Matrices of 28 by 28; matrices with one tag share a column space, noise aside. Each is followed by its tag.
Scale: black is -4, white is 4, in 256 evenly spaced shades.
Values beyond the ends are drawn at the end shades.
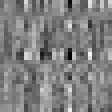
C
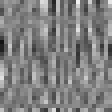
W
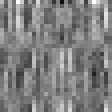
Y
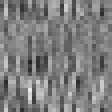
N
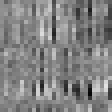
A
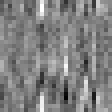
N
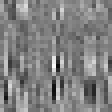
N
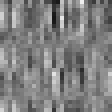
Y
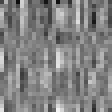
Y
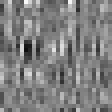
W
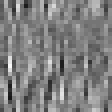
N
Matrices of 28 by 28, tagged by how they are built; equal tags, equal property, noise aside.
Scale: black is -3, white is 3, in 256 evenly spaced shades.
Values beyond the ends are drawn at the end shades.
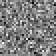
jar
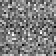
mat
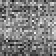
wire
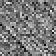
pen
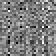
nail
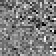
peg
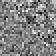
peg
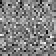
mat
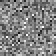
jar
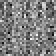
wire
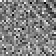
pen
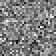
jar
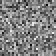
jar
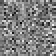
nail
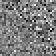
peg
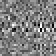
nail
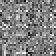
nail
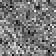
pen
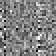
nail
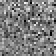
peg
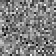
jar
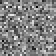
mat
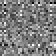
nail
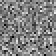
mat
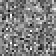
wire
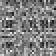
wire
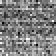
wire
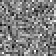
jar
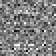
nail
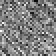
pen
